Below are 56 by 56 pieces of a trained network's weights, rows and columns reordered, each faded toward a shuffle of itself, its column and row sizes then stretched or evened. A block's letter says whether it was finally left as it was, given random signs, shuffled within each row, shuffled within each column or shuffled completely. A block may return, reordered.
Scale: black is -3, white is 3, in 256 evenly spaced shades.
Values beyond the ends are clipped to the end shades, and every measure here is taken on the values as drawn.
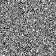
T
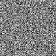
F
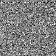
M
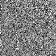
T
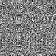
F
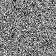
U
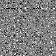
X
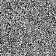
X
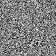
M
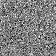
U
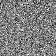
U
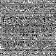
F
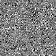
X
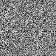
X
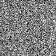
T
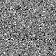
M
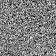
M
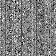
T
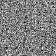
X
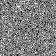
U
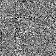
X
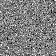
U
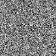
X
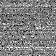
M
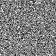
U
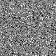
M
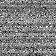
M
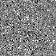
X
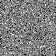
U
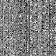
F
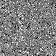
U
